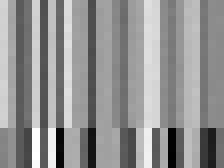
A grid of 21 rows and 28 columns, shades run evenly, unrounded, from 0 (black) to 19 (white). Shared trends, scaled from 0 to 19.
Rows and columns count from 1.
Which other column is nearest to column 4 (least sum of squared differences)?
26
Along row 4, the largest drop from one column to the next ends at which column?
6
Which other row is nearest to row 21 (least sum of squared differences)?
17
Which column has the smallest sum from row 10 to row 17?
12
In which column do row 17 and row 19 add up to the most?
5
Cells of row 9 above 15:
5
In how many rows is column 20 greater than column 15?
16
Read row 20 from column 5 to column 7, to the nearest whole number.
19 7 18
